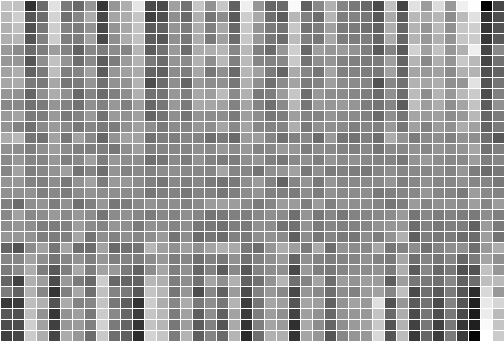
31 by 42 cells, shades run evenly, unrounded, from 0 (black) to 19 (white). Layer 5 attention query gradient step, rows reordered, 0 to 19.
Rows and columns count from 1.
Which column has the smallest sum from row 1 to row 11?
41
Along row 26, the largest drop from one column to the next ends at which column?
10
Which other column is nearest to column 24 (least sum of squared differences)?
20
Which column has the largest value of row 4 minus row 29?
40
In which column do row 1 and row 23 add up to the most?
25
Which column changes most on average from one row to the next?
19
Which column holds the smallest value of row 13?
42
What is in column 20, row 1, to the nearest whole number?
7
